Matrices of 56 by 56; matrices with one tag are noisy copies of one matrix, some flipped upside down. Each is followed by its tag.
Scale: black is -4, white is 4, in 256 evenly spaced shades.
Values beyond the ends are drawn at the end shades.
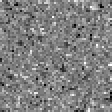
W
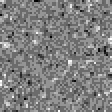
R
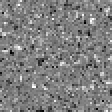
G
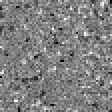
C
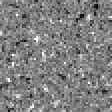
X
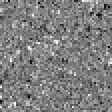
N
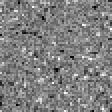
C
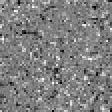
C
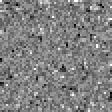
W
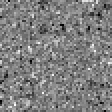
N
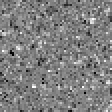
G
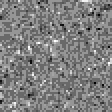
N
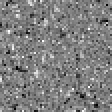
X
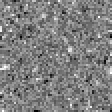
R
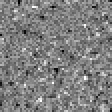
C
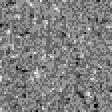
X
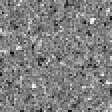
G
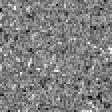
N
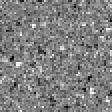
G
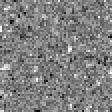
R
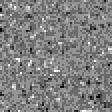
N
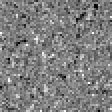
X
